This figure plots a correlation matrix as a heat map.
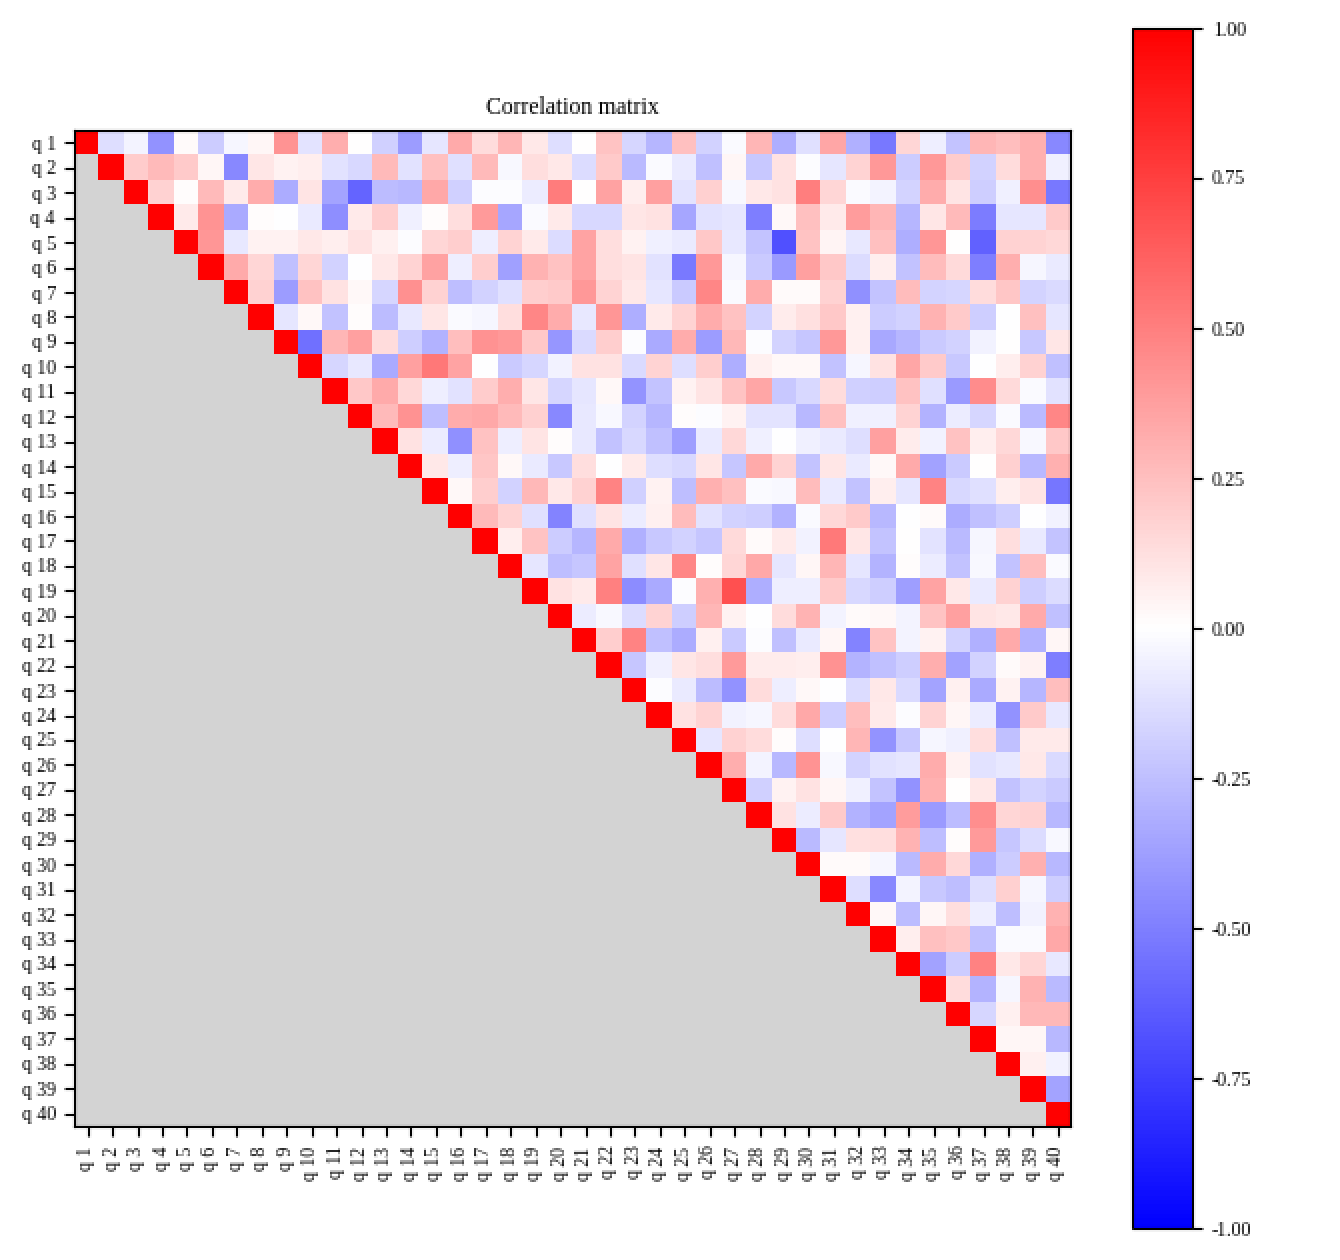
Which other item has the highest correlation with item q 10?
q 15
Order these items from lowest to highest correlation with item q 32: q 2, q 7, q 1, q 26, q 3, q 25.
q 7, q 1, q 26, q 3, q 2, q 25
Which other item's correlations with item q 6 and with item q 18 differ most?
q 25
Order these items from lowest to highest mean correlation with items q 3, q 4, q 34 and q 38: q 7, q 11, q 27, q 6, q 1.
q 27, q 11, q 1, q 7, q 6
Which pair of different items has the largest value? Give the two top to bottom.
q 19, q 27
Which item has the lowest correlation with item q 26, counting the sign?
q 9
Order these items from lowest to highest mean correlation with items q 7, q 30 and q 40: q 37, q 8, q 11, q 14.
q 37, q 11, q 8, q 14
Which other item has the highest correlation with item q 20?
q 3
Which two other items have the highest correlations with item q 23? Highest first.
q 21, q 40
